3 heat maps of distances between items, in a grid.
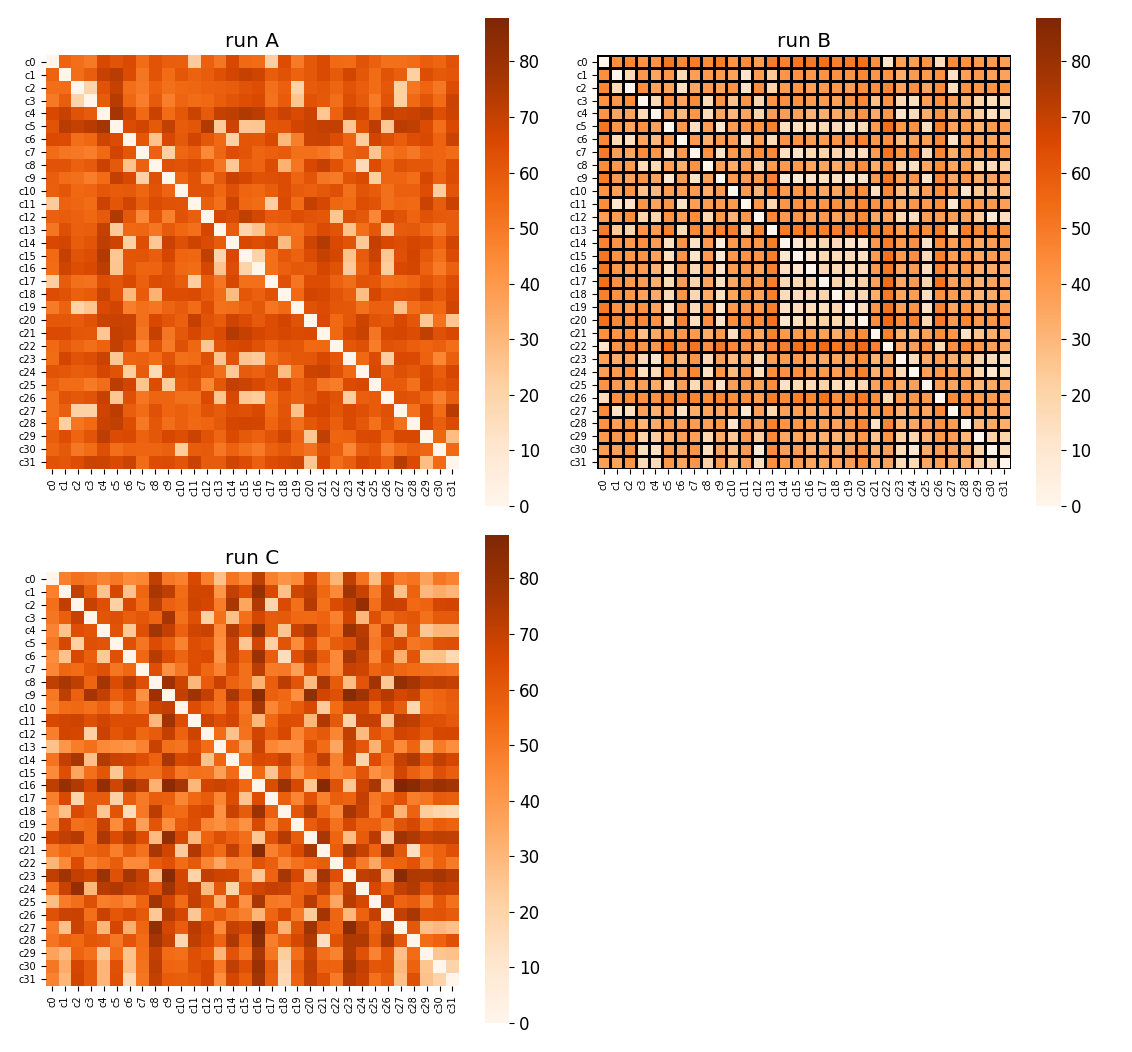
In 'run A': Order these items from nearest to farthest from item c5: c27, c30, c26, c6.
c26, c30, c6, c27
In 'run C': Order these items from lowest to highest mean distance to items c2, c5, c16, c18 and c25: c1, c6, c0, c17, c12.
c17, c0, c6, c1, c12
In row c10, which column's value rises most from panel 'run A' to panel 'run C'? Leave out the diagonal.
c30
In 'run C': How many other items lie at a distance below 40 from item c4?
7
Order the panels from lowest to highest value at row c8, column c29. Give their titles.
run B, run A, run C
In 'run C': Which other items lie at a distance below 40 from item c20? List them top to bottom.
c8, c11, c16, c23, c26
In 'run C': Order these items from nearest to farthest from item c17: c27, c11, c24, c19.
c19, c11, c27, c24
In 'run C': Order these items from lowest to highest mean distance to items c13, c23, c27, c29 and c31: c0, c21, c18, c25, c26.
c18, c0, c25, c26, c21
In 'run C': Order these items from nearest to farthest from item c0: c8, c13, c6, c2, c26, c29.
c13, c29, c6, c2, c26, c8
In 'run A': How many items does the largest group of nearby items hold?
6
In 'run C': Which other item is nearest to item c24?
c14
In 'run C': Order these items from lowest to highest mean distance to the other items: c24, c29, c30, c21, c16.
c29, c30, c21, c24, c16
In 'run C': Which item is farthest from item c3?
c9
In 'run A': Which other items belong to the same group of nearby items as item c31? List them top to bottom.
c20, c29
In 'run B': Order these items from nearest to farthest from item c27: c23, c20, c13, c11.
c11, c13, c23, c20
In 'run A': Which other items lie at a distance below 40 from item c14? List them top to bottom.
c6, c8, c18, c24
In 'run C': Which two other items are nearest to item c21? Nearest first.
c28, c10
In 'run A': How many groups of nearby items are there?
10
